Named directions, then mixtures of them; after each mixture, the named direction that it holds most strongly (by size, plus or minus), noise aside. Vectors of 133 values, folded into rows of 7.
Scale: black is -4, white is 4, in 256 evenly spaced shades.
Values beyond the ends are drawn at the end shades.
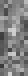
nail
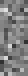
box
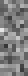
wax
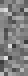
box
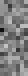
wax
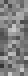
nail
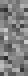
box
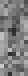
nail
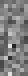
box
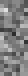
nail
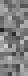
wax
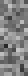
wax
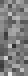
box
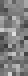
nail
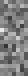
wax
